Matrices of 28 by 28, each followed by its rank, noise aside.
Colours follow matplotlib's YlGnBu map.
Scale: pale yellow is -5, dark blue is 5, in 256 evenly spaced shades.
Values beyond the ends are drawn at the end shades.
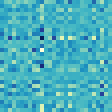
three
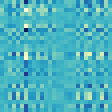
two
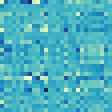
three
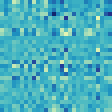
three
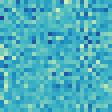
six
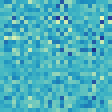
four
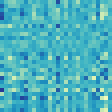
three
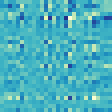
two
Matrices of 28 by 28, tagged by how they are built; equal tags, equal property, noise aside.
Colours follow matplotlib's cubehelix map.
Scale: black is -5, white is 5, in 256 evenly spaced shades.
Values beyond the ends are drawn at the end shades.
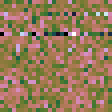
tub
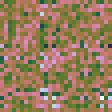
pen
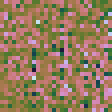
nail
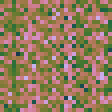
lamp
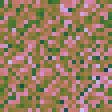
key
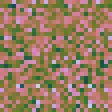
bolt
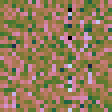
nail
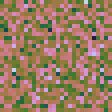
bolt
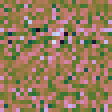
tub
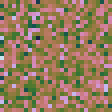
nail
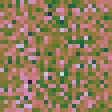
lamp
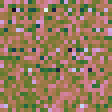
tub
